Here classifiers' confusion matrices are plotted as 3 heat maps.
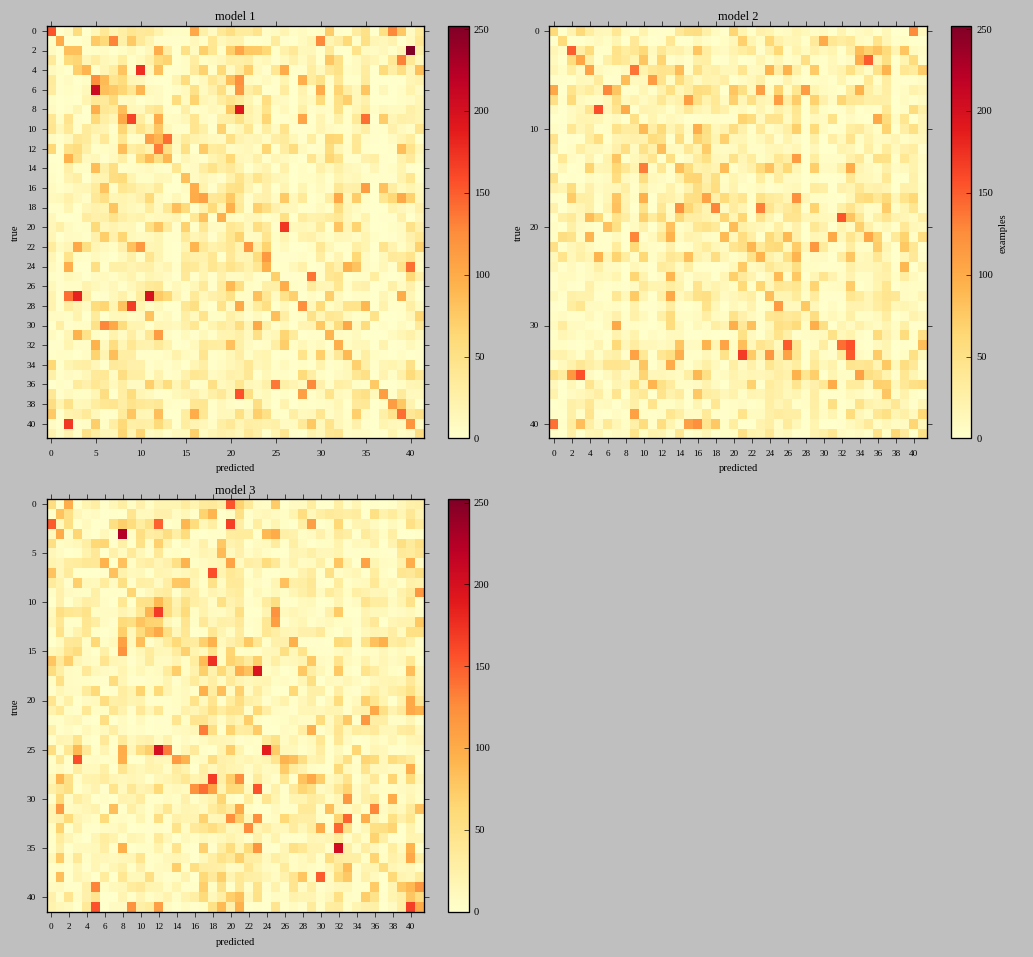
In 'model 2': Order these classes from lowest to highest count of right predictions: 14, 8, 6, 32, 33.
14, 8, 6, 32, 33
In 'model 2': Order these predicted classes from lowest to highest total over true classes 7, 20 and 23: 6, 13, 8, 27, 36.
8, 36, 6, 13, 27
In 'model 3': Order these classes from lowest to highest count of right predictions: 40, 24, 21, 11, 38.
24, 21, 38, 40, 11
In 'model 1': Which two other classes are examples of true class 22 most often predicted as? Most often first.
10, 3
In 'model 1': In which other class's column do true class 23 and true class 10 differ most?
24
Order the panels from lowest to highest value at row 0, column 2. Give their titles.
model 1, model 2, model 3
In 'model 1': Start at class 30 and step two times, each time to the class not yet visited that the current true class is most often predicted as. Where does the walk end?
5
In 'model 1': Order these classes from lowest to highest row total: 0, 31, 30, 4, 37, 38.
31, 38, 37, 30, 0, 4
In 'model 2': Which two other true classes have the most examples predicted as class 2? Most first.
35, 17
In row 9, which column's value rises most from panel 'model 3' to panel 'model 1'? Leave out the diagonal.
35
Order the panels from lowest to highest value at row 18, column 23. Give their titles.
model 3, model 1, model 2
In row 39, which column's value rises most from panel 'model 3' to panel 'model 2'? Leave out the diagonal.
9
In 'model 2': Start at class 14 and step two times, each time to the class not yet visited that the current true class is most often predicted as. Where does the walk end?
16
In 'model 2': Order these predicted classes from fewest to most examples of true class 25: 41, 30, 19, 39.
41, 19, 39, 30
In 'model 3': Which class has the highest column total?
40
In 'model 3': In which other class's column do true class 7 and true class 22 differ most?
18
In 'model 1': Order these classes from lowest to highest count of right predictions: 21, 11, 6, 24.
21, 6, 24, 11
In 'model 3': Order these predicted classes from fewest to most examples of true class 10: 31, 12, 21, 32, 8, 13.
31, 32, 21, 8, 13, 12
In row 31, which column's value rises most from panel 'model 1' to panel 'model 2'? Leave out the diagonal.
36
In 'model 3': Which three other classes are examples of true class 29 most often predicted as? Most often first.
23, 17, 16
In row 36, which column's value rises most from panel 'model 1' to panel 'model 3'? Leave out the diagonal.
40
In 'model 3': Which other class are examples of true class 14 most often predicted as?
8
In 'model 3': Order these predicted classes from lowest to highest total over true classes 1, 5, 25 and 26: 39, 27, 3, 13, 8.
39, 27, 13, 8, 3
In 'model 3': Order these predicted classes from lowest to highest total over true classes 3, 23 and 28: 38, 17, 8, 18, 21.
38, 17, 21, 18, 8
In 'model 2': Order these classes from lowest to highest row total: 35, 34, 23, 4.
34, 23, 35, 4
